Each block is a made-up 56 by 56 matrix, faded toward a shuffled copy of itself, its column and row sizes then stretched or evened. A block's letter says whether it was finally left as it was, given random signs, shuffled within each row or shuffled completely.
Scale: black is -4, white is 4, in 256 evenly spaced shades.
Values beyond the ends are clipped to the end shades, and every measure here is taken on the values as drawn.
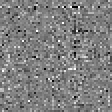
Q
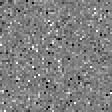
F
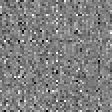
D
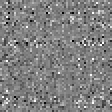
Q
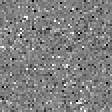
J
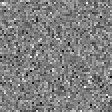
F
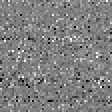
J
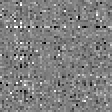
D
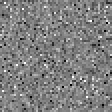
F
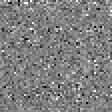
J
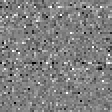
J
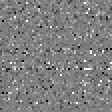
J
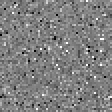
F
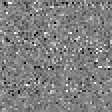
J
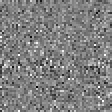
D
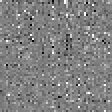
Q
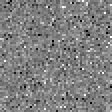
F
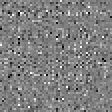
D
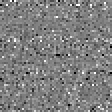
J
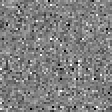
J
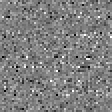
J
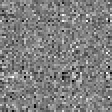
D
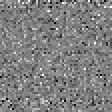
J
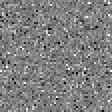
F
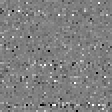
J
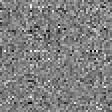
Q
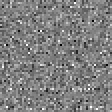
J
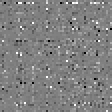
Q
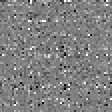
Q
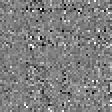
Q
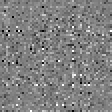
Q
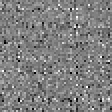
D
